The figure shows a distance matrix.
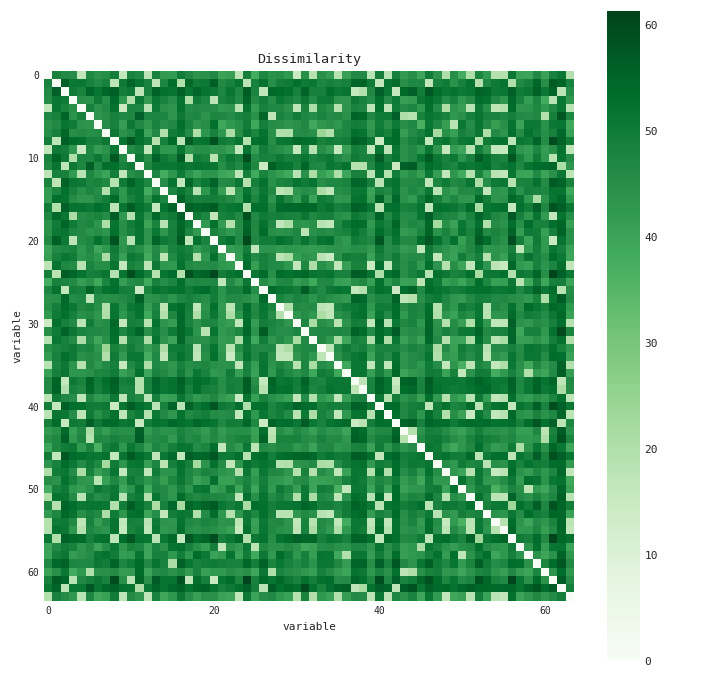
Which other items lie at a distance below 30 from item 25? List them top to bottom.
21, 45, 57
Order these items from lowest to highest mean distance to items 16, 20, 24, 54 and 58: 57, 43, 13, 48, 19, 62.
13, 48, 43, 57, 19, 62
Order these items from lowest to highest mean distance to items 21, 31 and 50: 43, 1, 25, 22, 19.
25, 19, 43, 22, 1
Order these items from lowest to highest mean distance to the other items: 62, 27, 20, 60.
60, 27, 20, 62
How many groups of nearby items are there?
11
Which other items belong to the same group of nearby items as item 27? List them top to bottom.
5, 43, 44, 60
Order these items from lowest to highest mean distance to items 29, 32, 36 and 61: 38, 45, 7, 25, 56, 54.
54, 7, 25, 45, 38, 56
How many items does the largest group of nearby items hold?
15
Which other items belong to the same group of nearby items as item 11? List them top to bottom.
2, 26, 37, 38, 42, 62
